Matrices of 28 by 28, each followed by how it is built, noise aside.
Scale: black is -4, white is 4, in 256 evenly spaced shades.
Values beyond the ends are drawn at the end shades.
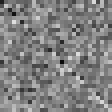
diagonal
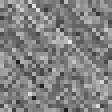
Toeplitz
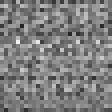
repeating columns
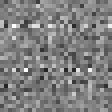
uneven rows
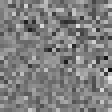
upper triangular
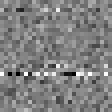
uneven rows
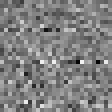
uneven rows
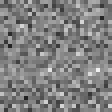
repeating columns
